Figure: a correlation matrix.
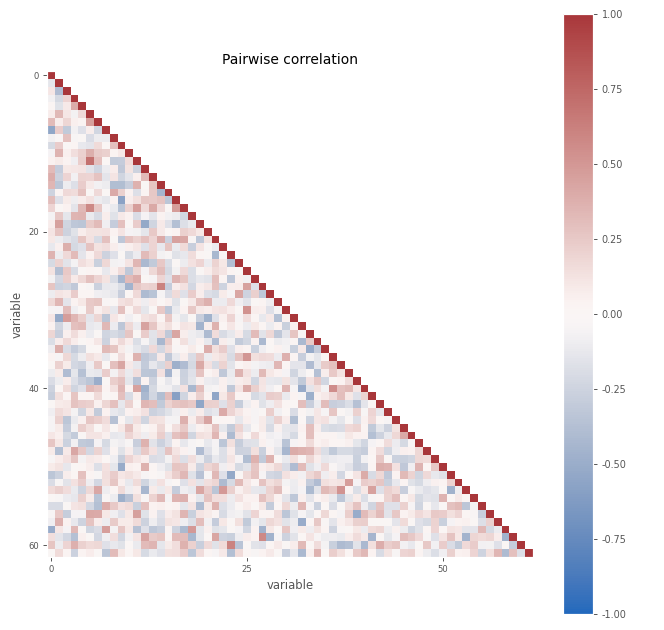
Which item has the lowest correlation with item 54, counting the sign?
9
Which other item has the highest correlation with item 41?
53
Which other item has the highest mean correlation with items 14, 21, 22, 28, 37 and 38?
24
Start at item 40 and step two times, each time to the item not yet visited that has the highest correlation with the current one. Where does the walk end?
25
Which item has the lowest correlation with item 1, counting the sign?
31
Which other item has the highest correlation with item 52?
38
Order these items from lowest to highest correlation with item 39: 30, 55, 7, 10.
10, 7, 30, 55
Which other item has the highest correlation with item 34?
61
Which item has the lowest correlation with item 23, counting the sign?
51
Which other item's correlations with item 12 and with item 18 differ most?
59
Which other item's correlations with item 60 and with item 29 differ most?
37
